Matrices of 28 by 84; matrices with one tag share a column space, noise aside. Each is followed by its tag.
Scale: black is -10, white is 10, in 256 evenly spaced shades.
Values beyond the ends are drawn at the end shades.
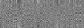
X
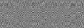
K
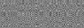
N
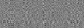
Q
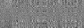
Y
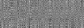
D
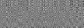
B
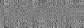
Y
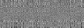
Y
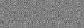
Q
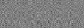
Q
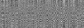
X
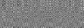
B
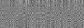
X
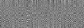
X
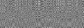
B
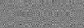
N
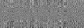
Y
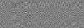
K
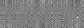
X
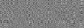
Q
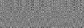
B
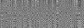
X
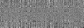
Y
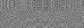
B
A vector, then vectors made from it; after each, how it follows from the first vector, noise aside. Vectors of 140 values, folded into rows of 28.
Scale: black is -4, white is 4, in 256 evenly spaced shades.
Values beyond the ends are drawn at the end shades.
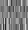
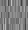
negated, shrunk.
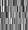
wrapped around, negated.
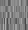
negated, shrunk.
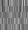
reversed, negated, shrunk.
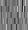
reversed, partly zeroed.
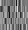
wrapped around, negated.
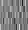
reversed, partly zeroed.
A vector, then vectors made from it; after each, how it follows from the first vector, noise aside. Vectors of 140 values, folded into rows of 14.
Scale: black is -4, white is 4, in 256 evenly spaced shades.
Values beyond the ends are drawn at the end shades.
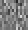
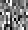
reversed, scaled up.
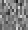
copied.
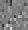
reversed, negated, partly zeroed.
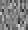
wrapped around, negated.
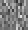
copied.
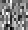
reversed, scaled up.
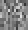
sign-scrambled.
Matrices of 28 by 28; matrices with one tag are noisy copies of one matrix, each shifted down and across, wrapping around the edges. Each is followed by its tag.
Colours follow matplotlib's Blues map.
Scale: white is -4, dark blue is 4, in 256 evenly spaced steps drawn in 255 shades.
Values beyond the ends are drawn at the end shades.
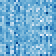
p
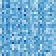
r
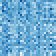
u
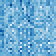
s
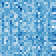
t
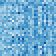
p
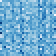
t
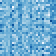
u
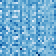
t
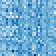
p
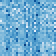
s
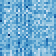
s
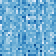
r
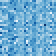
u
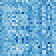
p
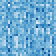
r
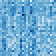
s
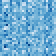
t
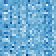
t
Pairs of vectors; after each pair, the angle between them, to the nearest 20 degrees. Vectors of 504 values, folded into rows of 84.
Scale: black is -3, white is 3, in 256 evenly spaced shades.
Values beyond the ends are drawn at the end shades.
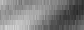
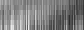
40 degrees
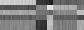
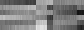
140 degrees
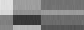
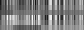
120 degrees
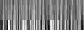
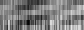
60 degrees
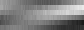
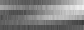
40 degrees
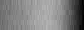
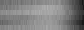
20 degrees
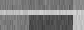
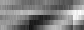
60 degrees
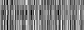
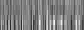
80 degrees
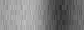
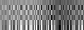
60 degrees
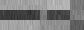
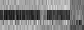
20 degrees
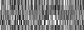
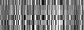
100 degrees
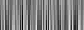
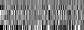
100 degrees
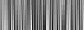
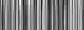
100 degrees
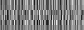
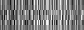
160 degrees
